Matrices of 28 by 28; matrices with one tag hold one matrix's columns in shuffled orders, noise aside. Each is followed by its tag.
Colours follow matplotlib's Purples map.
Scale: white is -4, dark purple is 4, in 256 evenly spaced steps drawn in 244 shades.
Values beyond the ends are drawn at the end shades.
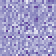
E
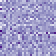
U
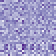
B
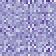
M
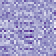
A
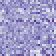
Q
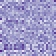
B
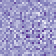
A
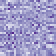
U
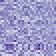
B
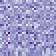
U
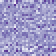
M
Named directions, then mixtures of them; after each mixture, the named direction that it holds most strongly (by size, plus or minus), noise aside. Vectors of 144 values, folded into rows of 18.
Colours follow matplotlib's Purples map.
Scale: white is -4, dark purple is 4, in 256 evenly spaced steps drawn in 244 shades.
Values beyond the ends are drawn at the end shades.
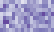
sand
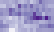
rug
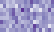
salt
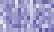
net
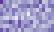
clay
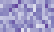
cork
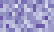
cork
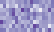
salt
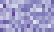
salt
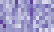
net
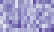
net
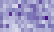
rug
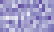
clay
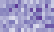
cork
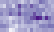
rug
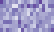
clay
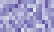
cork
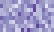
cork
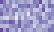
clay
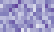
cork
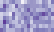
sand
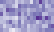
rug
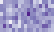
clay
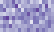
clay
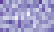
clay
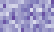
salt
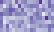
sand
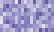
net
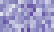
cork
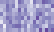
net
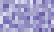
sand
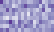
clay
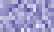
cork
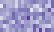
salt
